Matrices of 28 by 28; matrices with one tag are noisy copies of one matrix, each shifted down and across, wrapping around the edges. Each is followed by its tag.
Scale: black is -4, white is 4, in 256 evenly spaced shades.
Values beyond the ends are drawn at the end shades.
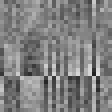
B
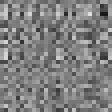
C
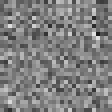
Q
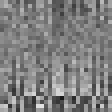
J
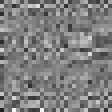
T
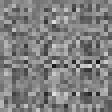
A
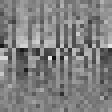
J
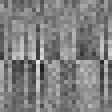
B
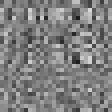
C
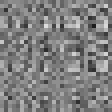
C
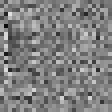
Q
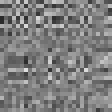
T
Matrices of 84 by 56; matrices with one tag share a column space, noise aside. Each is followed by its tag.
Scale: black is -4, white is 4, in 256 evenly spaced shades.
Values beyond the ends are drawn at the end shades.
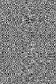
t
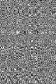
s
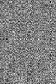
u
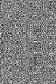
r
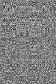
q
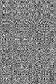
u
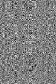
r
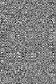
t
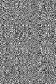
r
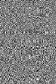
s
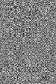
q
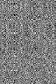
r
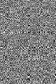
s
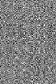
r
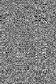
t
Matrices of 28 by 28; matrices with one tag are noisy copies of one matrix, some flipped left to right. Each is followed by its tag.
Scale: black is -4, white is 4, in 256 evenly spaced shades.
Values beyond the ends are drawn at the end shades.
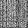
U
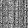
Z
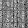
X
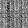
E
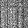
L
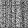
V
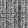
E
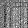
L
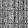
Z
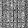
X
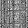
Z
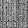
U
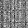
X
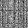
Z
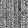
E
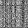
V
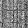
X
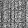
X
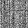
Z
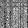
L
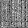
U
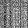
L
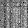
L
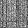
U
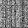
V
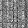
X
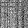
L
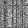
V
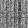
E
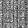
X
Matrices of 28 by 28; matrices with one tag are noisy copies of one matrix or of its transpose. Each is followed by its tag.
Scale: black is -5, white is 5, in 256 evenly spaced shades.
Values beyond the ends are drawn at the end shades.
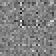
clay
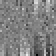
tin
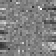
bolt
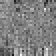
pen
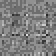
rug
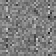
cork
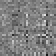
rug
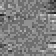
pen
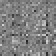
rug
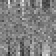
bolt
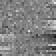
tin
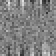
bolt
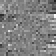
pen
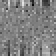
bolt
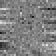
bolt
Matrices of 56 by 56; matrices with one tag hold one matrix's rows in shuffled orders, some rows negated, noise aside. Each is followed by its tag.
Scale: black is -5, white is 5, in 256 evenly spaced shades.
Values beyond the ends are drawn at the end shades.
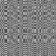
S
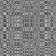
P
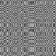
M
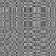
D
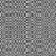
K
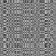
P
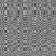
S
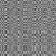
S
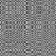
K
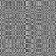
K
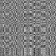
D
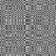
K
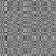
S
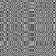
M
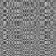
P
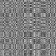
D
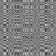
P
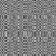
S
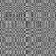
K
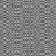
P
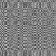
S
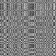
M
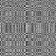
K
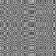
M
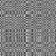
K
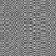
D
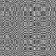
D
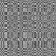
S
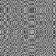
M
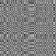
M
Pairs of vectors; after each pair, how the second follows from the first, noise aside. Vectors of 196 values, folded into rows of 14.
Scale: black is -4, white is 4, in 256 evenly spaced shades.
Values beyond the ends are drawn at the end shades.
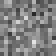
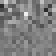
wrapped around, partly zeroed.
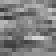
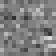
reversed, negated, partly zeroed.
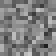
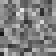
wrapped around, negated.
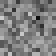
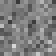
reversed, negated, partly zeroed.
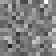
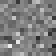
negated, partly zeroed.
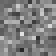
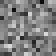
wrapped around, negated.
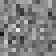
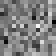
reversed.
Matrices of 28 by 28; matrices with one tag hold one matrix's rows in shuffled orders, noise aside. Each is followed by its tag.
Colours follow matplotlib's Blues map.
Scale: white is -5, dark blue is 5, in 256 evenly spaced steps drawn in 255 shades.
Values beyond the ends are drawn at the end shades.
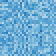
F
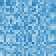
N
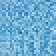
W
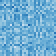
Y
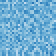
W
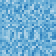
W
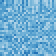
F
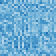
F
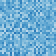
Y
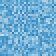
F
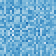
Y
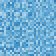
Y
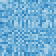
F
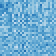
F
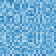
Y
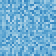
W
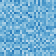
Y
